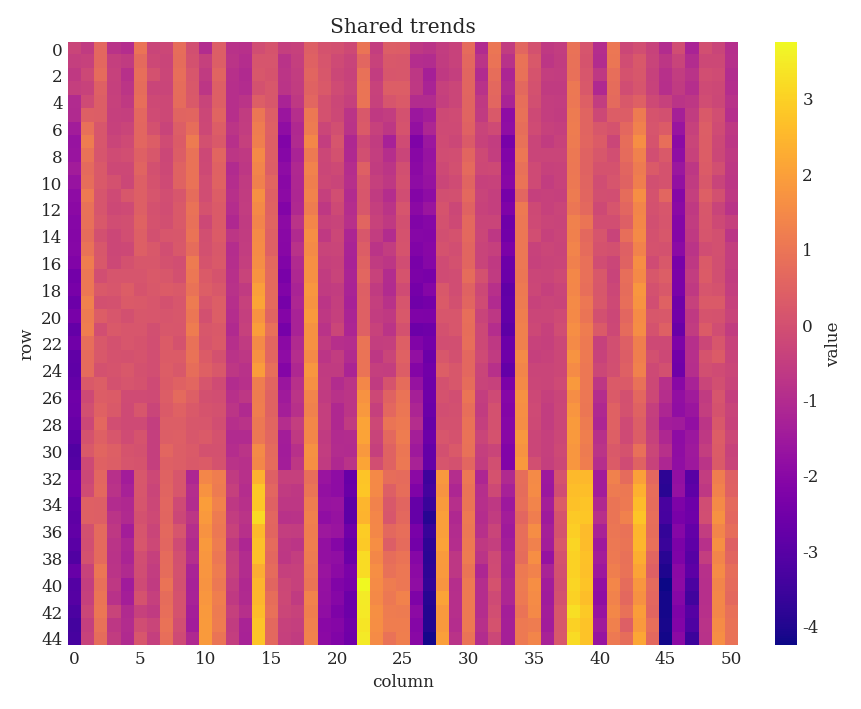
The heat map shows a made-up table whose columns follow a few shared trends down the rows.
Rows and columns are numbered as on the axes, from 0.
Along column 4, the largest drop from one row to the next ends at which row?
32
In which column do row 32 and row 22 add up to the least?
27
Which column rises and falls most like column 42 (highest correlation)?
43
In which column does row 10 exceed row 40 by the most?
45
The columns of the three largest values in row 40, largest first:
22, 38, 39
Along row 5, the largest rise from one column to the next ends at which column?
34
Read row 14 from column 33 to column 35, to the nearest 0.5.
-2.5 1 0
